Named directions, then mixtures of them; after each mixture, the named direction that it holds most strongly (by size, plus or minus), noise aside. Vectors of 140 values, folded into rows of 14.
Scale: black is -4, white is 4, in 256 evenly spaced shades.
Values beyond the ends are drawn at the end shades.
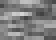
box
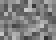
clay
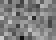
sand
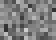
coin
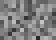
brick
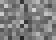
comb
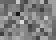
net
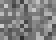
comb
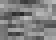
box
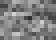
box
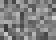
coin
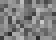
brick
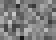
coin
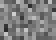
coin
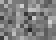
sand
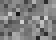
net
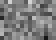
sand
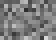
clay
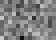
sand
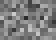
brick
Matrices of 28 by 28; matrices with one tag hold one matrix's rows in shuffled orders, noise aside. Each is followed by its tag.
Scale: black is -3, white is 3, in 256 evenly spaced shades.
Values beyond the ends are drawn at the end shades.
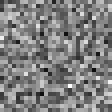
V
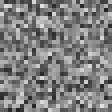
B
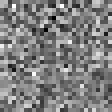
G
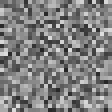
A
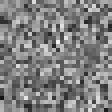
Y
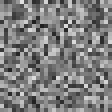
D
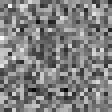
G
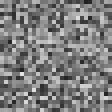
B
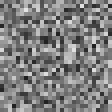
Y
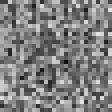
G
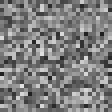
B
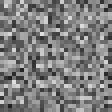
B
